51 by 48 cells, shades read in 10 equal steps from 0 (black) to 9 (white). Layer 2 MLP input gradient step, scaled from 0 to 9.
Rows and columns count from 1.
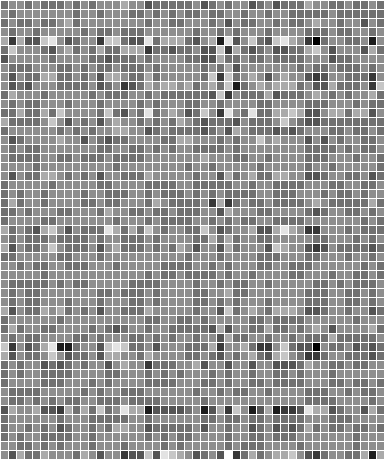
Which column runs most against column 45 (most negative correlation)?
15
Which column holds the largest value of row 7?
28
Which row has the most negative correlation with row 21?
18
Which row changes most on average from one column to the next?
5
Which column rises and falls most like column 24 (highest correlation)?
33
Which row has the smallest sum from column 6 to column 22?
41
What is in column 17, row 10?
3
